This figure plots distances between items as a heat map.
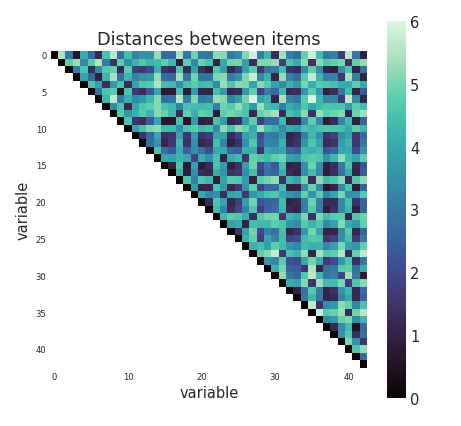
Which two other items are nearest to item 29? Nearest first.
36, 34
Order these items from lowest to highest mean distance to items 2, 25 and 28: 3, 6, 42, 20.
20, 42, 3, 6
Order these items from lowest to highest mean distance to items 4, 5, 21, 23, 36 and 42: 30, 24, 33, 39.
33, 24, 30, 39
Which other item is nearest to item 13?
28
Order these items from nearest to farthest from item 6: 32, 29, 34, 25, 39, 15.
39, 15, 32, 25, 29, 34
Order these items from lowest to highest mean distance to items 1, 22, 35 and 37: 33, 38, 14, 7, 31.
31, 33, 7, 38, 14
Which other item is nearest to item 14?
23
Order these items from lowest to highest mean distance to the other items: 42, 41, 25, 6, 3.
41, 25, 42, 3, 6
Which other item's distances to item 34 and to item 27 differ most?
35
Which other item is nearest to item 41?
37
